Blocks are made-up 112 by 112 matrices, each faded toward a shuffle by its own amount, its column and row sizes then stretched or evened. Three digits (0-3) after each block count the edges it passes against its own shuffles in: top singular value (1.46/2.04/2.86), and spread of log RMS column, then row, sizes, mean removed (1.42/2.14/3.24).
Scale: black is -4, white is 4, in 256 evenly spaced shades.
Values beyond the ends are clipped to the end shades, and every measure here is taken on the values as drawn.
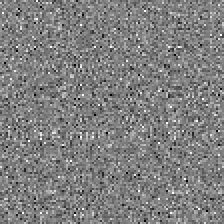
2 1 1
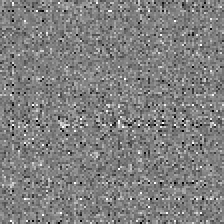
1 2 2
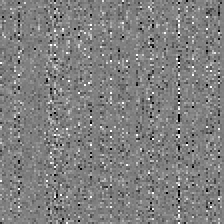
1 3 0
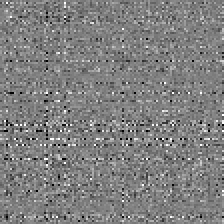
1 2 3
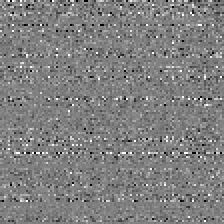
1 1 3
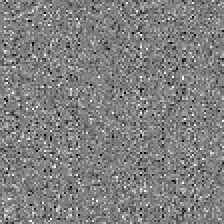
2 2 0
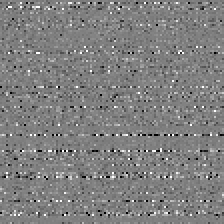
2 0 3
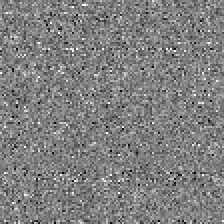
0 1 2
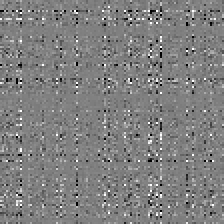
2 3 3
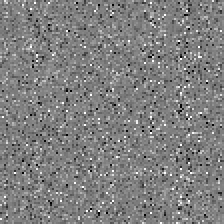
0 2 0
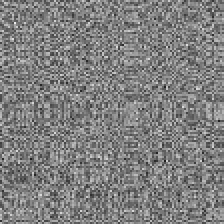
3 1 0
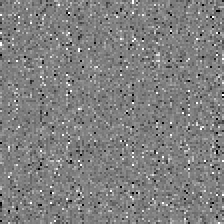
0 2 1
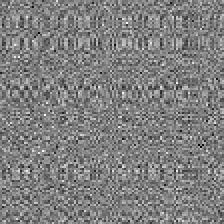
3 1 2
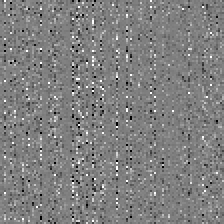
0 3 0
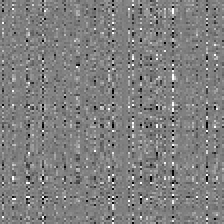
3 3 2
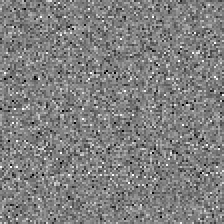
0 0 1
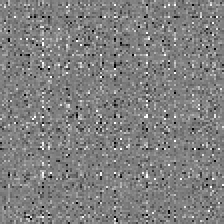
2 2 2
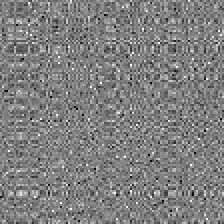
3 1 1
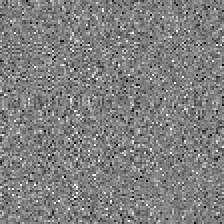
2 1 0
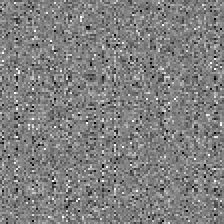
2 2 0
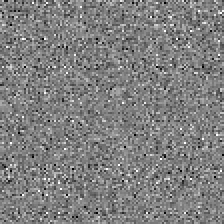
1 1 2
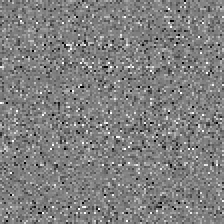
1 0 2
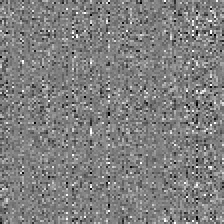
1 3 2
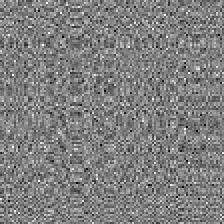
3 0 1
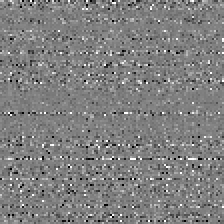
1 1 3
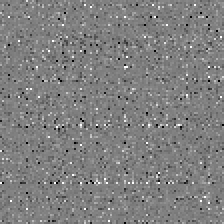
0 1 2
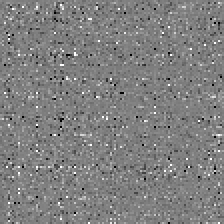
0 2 2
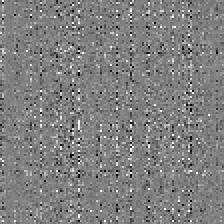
2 3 2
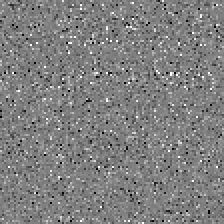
0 0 1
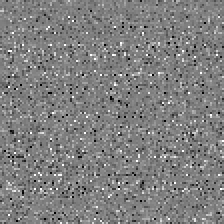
0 0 2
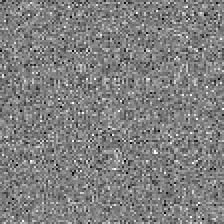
2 0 1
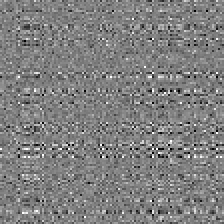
3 2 3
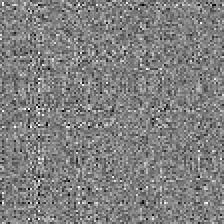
2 2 2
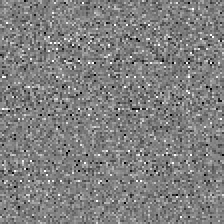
0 0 2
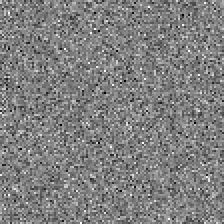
1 0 0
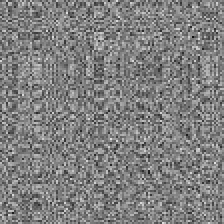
3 2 1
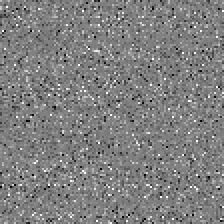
0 0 1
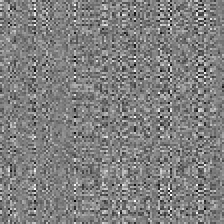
3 3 2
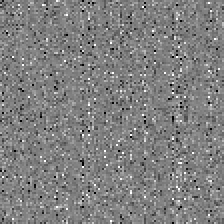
1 2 0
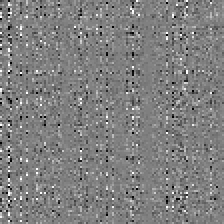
1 3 2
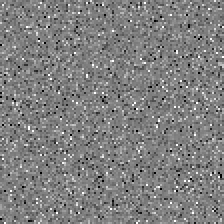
0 0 0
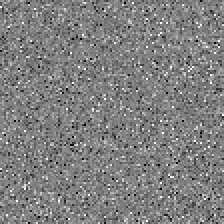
0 0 0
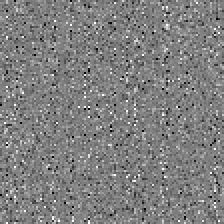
0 2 0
